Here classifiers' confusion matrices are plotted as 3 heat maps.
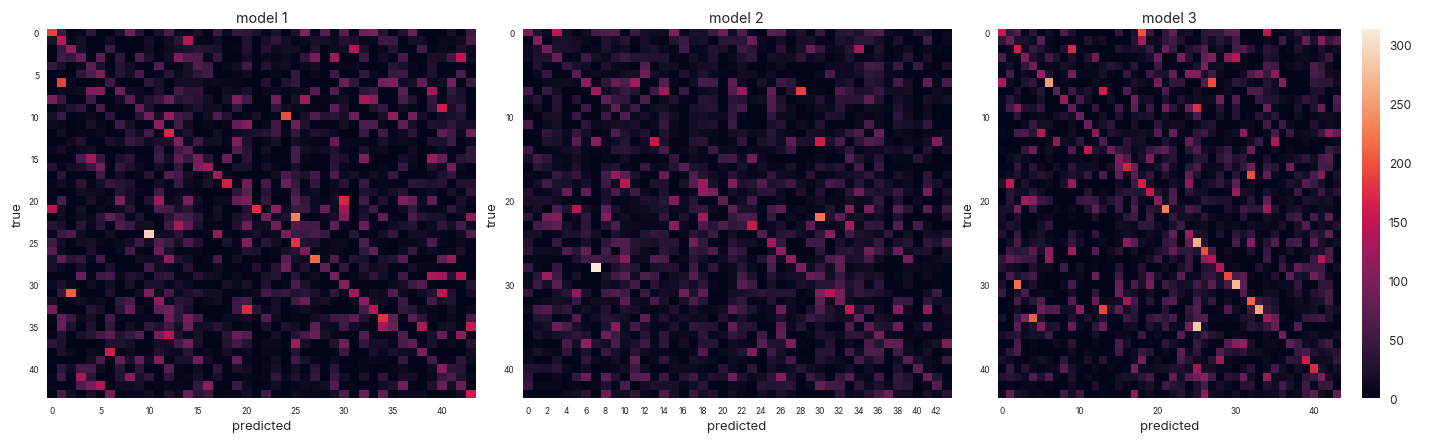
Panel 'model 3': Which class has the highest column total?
25
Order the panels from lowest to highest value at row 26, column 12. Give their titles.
model 2, model 1, model 3
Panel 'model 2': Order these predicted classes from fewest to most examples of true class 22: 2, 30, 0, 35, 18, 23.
35, 0, 23, 2, 18, 30
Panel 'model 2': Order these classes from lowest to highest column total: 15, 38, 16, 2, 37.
37, 16, 15, 2, 38
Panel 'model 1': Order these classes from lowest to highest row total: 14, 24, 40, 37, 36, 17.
14, 40, 17, 37, 24, 36
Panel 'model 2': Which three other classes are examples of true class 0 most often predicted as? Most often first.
3, 15, 20
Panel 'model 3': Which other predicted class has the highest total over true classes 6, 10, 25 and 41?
27
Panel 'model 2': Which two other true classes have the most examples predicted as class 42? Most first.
13, 31
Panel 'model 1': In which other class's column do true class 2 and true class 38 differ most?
31
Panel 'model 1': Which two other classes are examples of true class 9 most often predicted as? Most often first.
40, 29
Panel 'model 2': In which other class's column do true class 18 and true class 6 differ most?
11
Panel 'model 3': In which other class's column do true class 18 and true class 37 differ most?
1
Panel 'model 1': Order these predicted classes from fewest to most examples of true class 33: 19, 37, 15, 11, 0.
15, 37, 19, 11, 0
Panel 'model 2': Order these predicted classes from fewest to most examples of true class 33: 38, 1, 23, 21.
23, 1, 21, 38
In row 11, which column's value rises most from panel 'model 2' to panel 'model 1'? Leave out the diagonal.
20
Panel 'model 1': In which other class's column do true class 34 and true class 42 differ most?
5
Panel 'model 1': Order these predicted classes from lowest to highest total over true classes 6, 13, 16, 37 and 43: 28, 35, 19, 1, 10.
28, 10, 35, 19, 1
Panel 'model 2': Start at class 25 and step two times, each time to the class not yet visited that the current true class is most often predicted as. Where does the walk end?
9
